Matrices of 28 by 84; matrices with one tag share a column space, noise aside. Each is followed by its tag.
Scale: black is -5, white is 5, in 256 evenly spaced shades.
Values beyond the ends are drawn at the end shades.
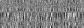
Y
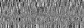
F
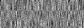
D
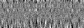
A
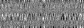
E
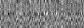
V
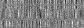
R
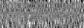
A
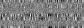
E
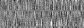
D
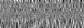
A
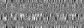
E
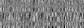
Y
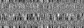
E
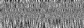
A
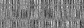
R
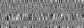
E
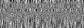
A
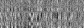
Y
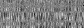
Y
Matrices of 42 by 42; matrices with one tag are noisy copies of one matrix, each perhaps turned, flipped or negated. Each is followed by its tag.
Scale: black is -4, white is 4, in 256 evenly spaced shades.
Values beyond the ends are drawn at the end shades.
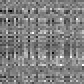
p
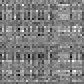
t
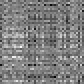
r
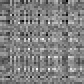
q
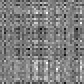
r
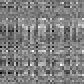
p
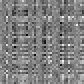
q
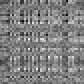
q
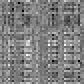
t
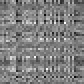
q
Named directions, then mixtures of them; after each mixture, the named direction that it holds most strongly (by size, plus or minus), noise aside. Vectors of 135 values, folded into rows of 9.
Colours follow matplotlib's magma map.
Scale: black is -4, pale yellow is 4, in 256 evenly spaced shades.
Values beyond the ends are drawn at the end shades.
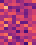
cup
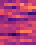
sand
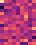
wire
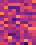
cup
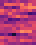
sand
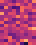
wire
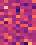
cup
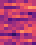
sand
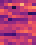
sand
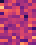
wire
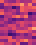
sand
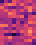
sand
